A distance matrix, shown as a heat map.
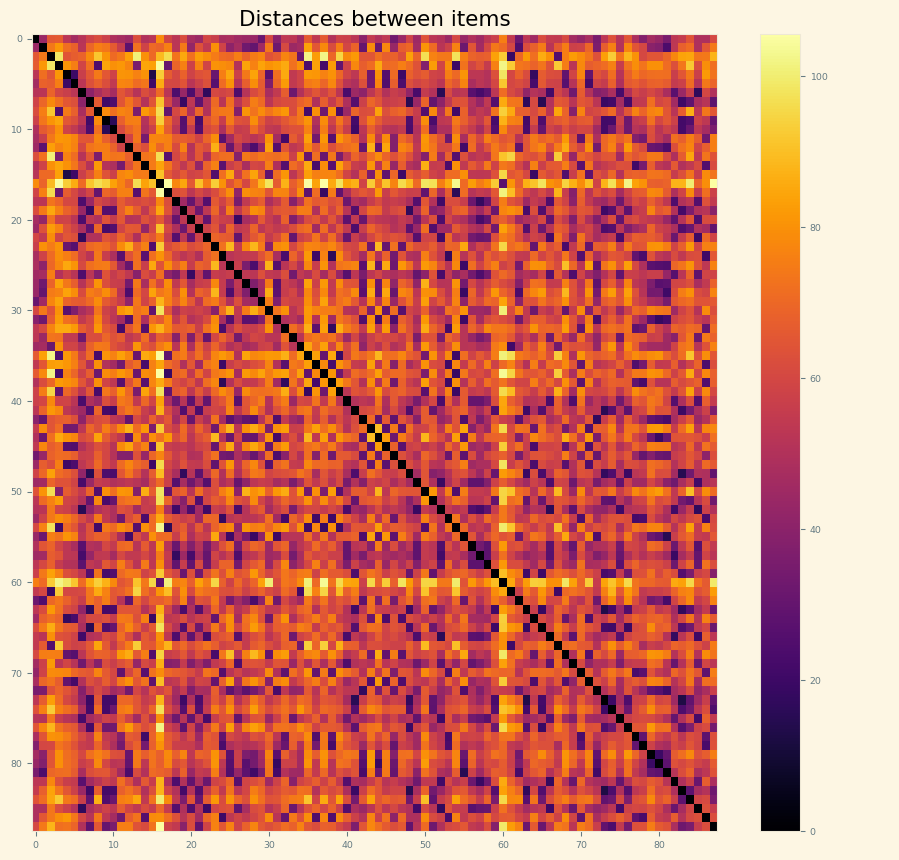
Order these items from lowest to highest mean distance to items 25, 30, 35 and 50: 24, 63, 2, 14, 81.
81, 63, 24, 14, 2
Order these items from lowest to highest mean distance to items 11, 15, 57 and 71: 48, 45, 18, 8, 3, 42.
45, 18, 42, 48, 8, 3
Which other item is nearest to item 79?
80
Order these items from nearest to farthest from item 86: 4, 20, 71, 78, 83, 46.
78, 46, 83, 20, 71, 4
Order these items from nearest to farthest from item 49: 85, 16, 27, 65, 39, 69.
85, 69, 27, 65, 39, 16
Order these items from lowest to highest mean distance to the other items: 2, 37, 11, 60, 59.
59, 11, 37, 2, 60
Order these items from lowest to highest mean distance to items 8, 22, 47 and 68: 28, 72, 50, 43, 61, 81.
43, 50, 72, 81, 61, 28
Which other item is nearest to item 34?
61
